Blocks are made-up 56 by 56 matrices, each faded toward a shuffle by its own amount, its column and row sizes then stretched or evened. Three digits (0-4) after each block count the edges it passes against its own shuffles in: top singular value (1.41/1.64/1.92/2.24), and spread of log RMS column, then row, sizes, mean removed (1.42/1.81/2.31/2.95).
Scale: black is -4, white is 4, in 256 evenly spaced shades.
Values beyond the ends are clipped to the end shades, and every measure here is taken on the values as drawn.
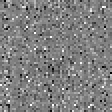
2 2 1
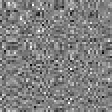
4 2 0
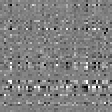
4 2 4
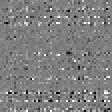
2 2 4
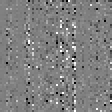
0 4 1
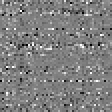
0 1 4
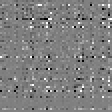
2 3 4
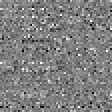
1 0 3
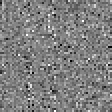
1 2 0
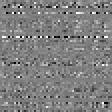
2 1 4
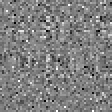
3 1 1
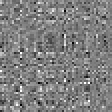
4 3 2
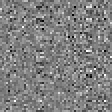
3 3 1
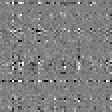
4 2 3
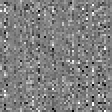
0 4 1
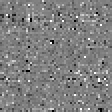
1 1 2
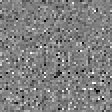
1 0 2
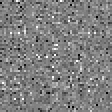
2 2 1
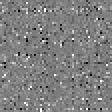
1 2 2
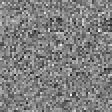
2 0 1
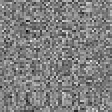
4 1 1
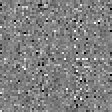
0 2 2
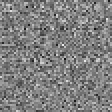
2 0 1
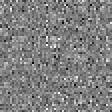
3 2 2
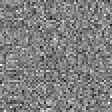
3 0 1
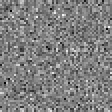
3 0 0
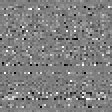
2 0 4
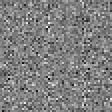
2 2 0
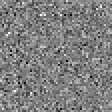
0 0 1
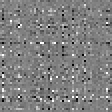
3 3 3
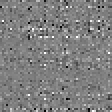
0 2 3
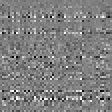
4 2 4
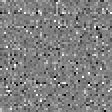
3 1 2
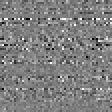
2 0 4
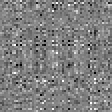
4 3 2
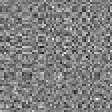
4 1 2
